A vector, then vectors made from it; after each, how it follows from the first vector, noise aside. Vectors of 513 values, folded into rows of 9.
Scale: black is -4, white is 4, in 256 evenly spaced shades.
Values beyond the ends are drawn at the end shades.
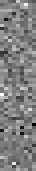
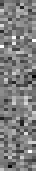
reversed, negated.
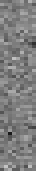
wrapped around, negated, shrunk.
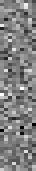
copied.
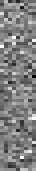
reversed, negated.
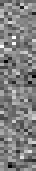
reversed, negated.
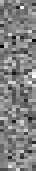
reversed.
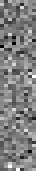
reversed.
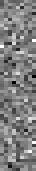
reversed, negated.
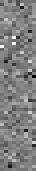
reversed, negated, partly zeroed.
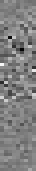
wrapped around, negated, partly zeroed.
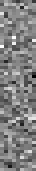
reversed, negated.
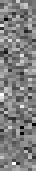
copied.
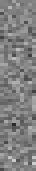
wrapped around, negated, shrunk.
